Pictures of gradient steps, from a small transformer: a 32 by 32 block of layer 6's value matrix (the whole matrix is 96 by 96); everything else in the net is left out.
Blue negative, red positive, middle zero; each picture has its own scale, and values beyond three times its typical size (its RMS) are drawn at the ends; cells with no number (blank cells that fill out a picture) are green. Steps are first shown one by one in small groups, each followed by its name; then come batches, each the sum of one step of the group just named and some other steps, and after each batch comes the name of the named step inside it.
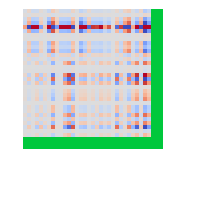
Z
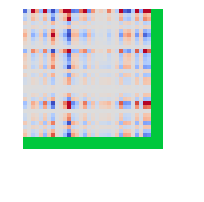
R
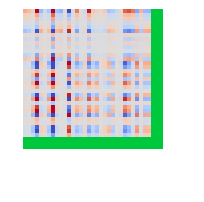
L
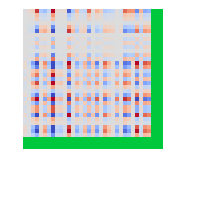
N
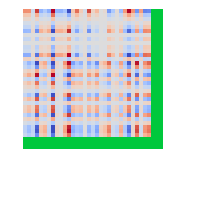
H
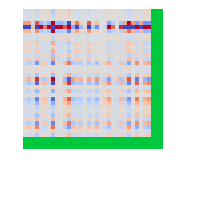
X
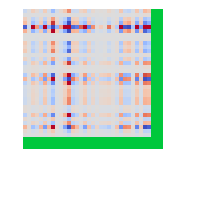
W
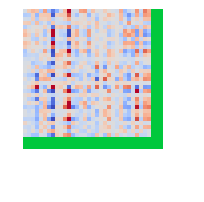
R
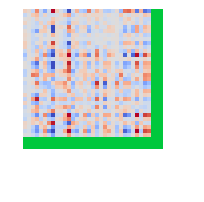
N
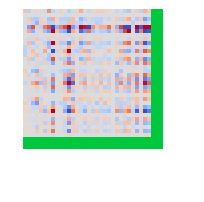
Z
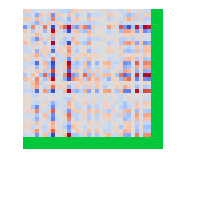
W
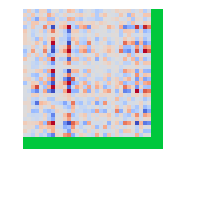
R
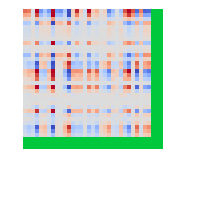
H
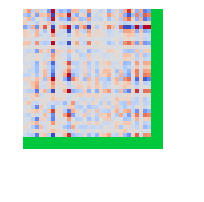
W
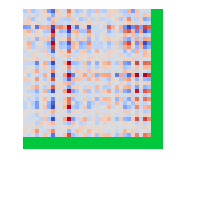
X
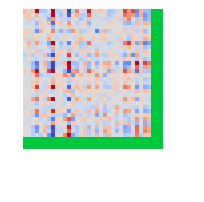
N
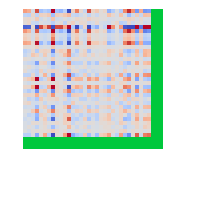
X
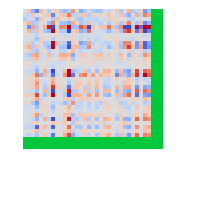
Z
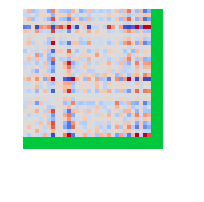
X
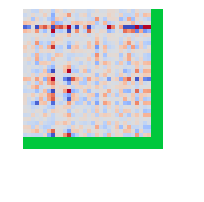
X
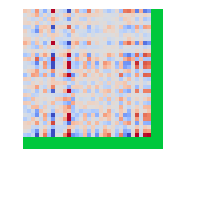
N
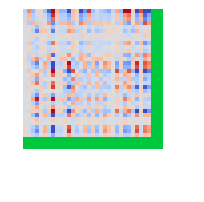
N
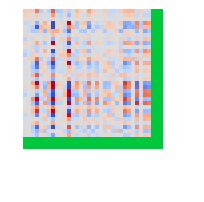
L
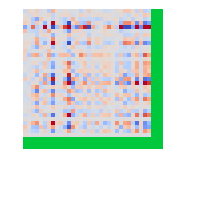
W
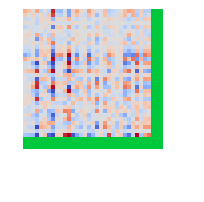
L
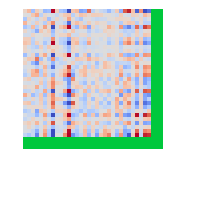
N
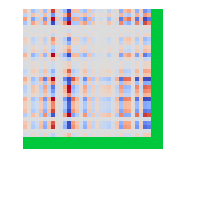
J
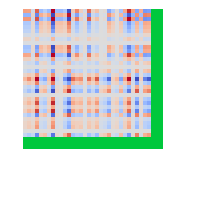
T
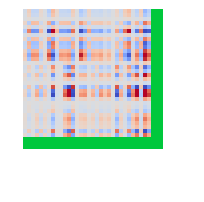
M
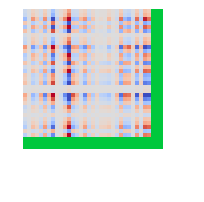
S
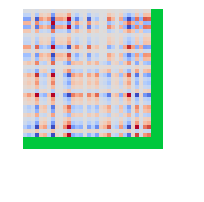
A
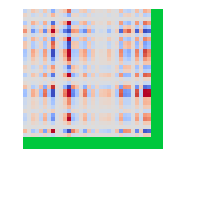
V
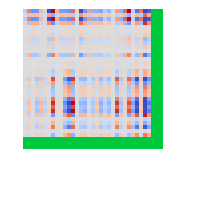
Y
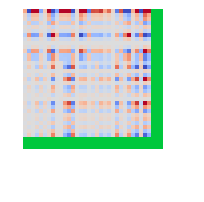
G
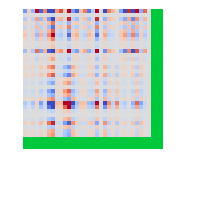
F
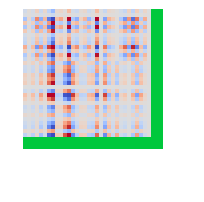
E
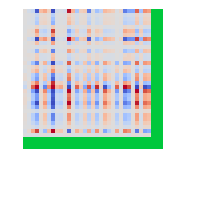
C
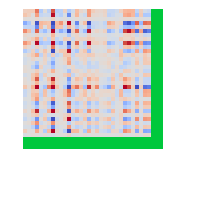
V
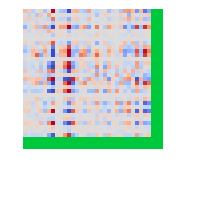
T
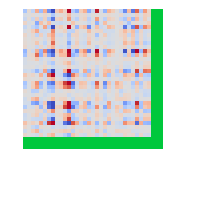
F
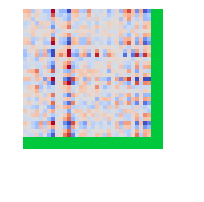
J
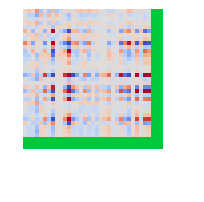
V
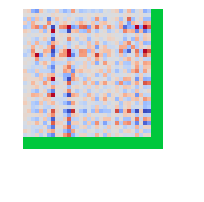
E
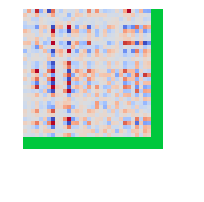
F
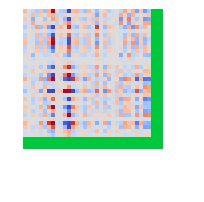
J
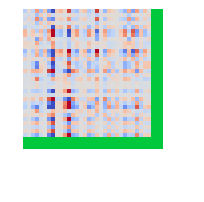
F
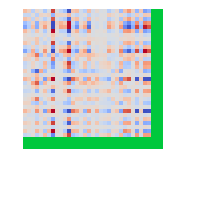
T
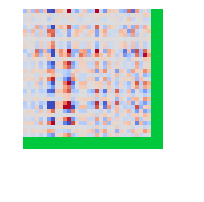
F
